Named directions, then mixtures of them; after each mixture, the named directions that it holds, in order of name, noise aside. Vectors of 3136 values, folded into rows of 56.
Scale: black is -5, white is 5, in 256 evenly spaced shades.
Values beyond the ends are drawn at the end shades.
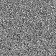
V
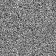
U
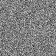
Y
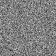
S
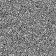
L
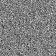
V, Y.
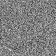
S, V.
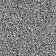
U.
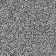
L, Y.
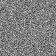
Y.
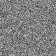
L.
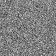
L, S, U.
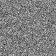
L.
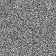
L, U, V.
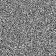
S, V, Y.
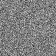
Y.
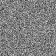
L, Y.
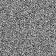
Y.
